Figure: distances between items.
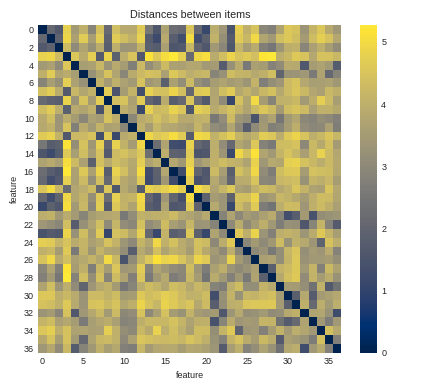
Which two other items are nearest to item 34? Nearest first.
24, 27
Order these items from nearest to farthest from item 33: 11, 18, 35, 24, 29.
29, 35, 11, 24, 18
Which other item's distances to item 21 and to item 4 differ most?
30
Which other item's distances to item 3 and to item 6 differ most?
15
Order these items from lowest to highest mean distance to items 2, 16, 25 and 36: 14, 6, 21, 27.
14, 27, 6, 21
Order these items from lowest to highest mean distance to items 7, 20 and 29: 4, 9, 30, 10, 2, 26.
2, 9, 10, 4, 26, 30
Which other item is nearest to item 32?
36
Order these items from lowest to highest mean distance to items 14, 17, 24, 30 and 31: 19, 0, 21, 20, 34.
21, 19, 20, 0, 34
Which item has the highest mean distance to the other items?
3
